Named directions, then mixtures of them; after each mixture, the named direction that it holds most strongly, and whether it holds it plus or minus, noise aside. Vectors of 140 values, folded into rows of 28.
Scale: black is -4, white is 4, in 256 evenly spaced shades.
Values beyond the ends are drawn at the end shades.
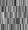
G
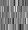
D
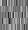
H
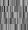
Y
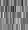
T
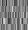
H, plus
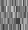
G, plus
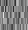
G, plus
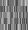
Y, plus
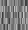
Y, minus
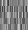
Y, plus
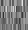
T, minus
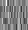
H, minus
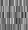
T, minus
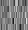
D, plus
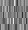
D, minus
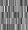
Y, minus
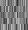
G, minus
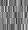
Y, minus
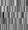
G, minus
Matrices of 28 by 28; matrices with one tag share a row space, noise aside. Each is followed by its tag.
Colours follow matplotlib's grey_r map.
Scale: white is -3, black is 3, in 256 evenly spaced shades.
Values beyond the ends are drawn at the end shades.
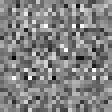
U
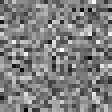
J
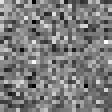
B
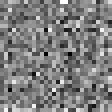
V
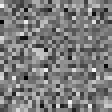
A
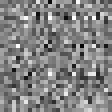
U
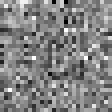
B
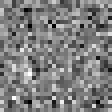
J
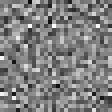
J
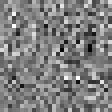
V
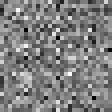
A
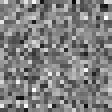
B
